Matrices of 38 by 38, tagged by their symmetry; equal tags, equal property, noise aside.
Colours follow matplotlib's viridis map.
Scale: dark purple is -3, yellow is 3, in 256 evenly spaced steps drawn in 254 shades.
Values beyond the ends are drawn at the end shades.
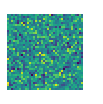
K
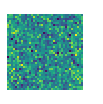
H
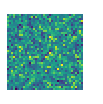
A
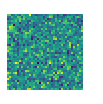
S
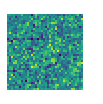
A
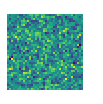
H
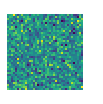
S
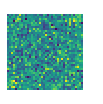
A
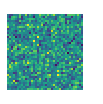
S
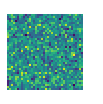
K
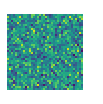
K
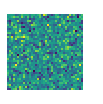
K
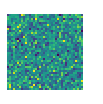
A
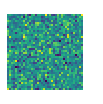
H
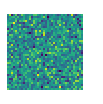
H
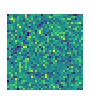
A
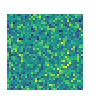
A
